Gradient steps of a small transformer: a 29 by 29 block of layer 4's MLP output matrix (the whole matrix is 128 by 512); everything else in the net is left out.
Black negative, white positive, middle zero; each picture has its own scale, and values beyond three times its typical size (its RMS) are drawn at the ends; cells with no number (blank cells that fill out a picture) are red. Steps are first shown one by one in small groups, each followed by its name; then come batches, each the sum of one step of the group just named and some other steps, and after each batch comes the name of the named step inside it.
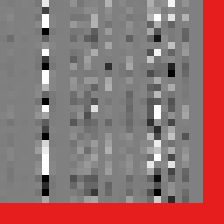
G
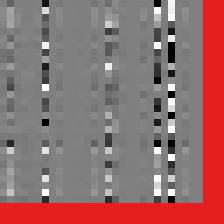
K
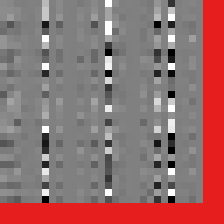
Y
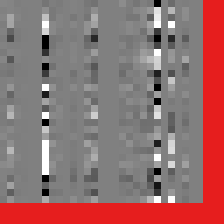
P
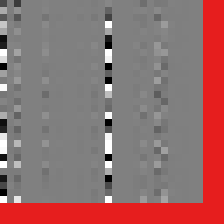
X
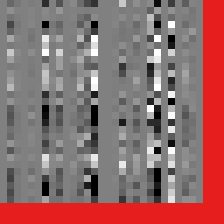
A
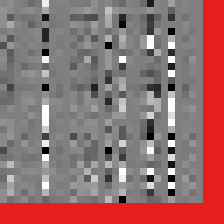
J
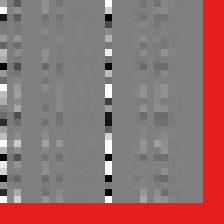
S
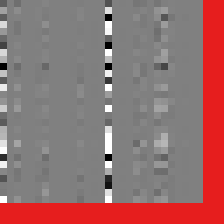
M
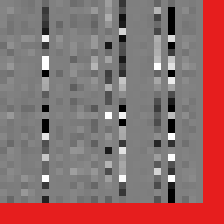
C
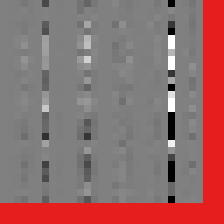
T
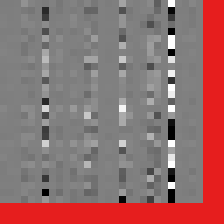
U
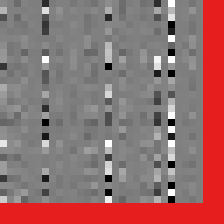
S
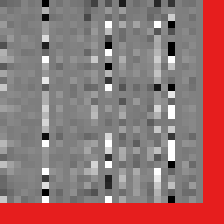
M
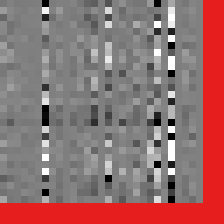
A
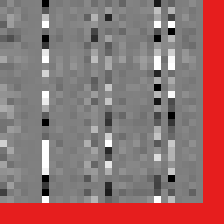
P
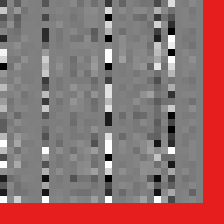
X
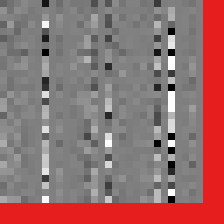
T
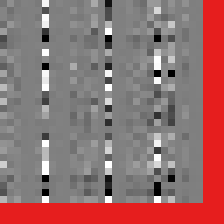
G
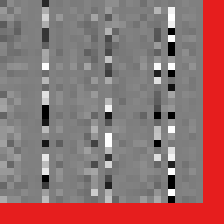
Y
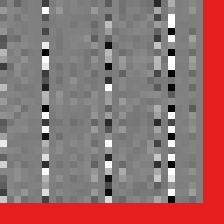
X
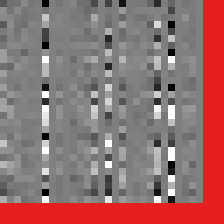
G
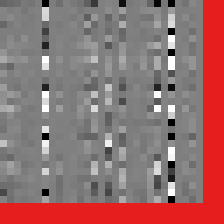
T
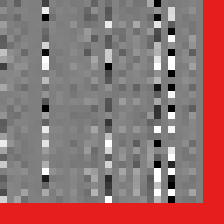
X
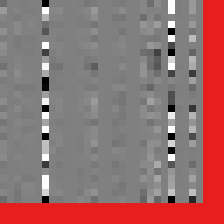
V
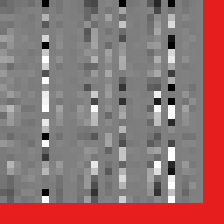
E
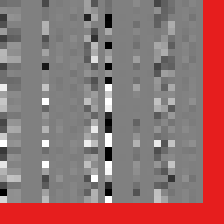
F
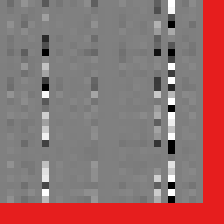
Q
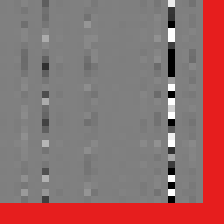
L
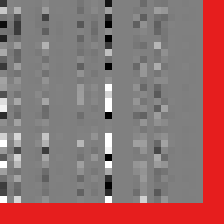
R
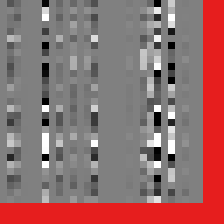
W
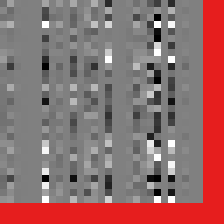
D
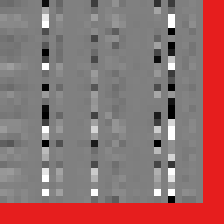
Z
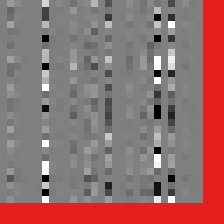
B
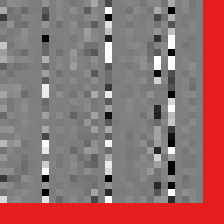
B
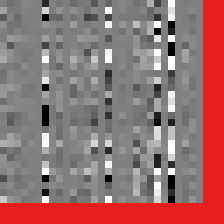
W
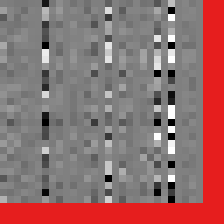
W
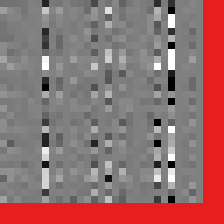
Z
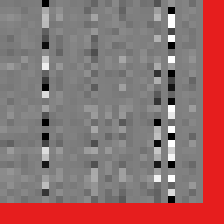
Z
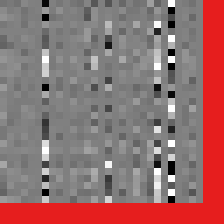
L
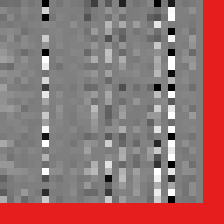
E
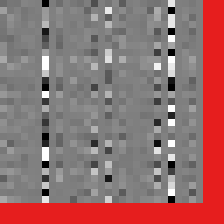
Z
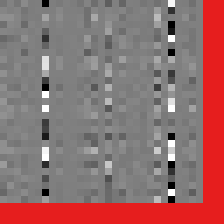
L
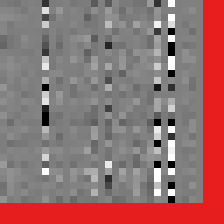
Z
